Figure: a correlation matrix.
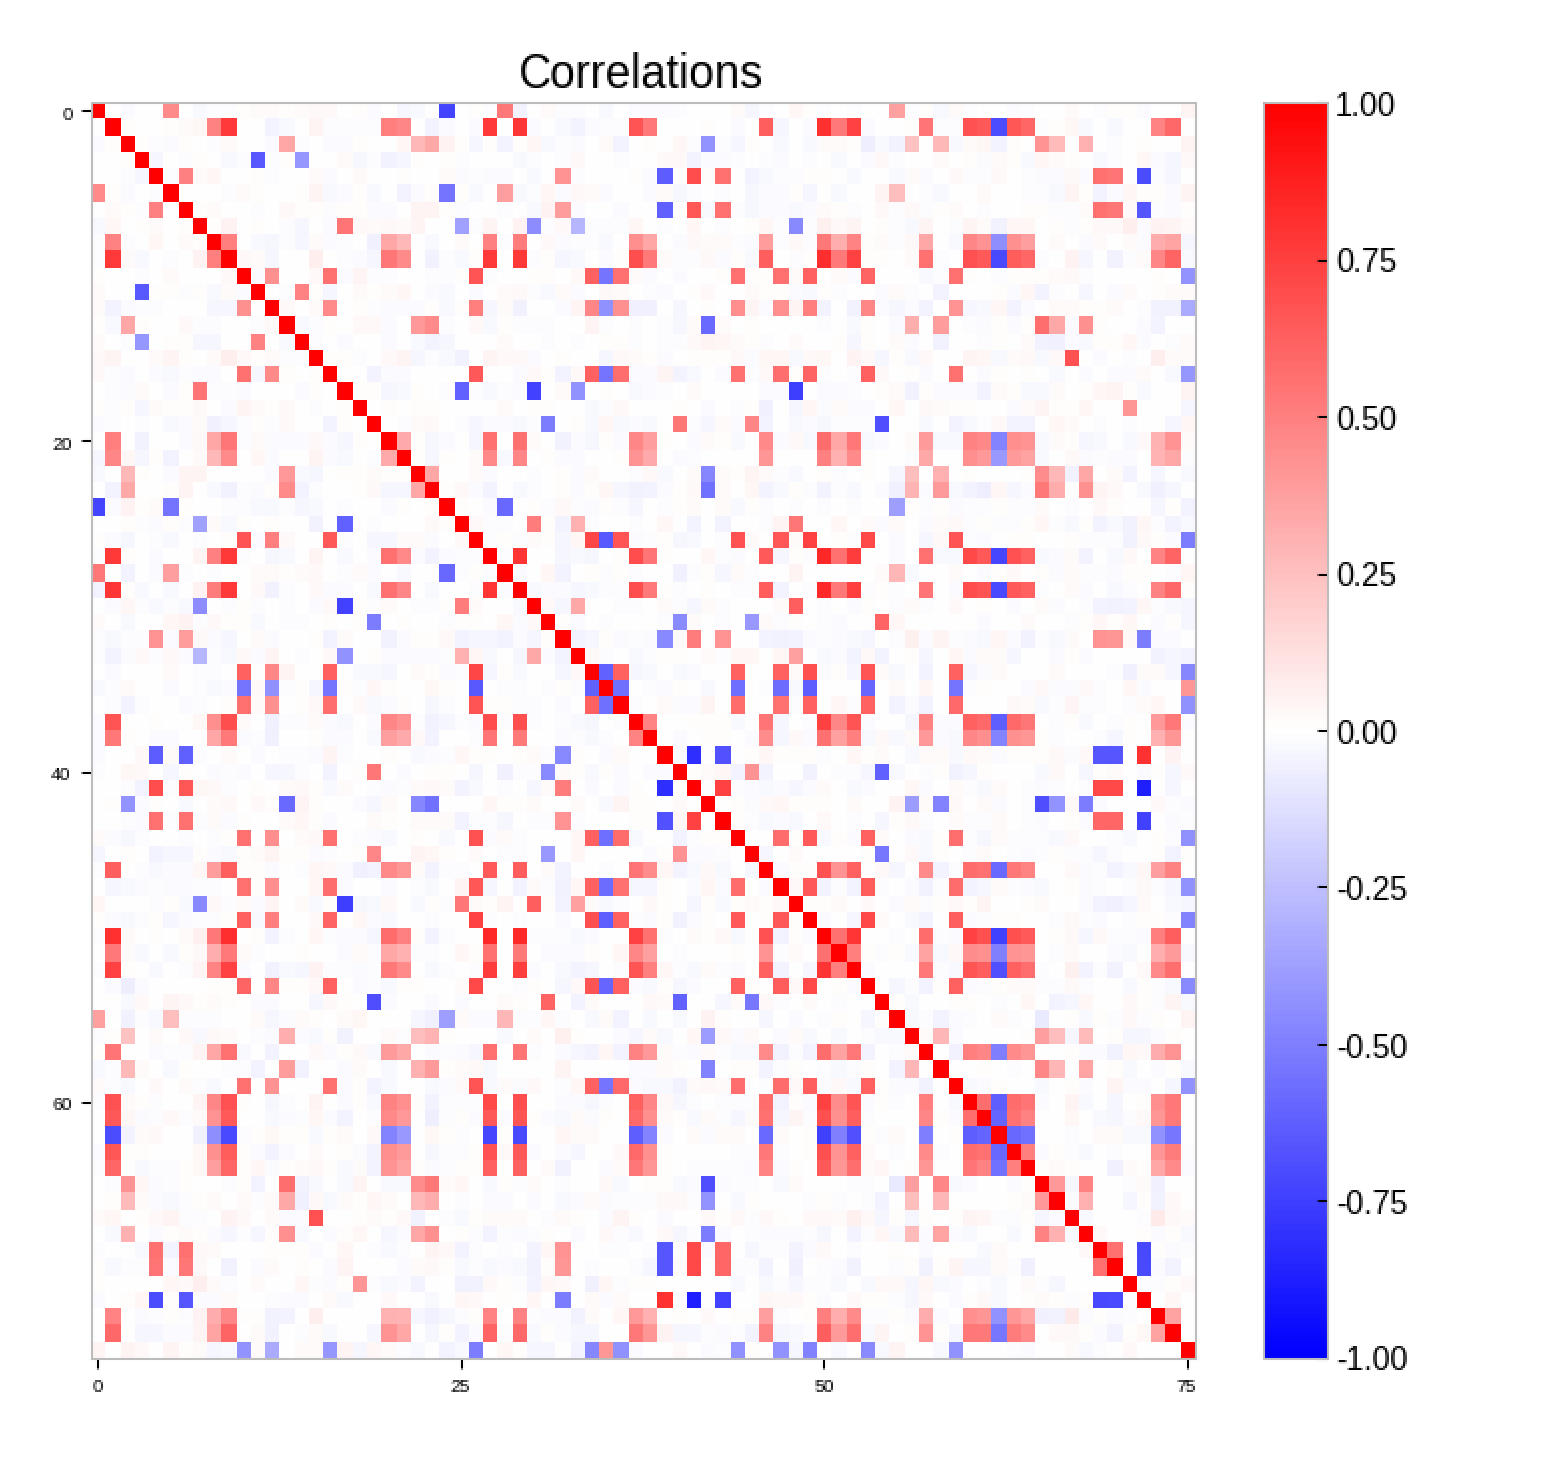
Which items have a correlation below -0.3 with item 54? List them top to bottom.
19, 40, 45
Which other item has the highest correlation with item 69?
41
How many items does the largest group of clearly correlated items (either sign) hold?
21
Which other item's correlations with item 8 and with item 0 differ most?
24
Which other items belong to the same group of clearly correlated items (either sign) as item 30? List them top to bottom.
7, 17, 25, 33, 48
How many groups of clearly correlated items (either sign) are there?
10
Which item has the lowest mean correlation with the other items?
62
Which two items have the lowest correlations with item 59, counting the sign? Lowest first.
35, 75
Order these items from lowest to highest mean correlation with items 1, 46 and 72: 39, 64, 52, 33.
33, 39, 64, 52
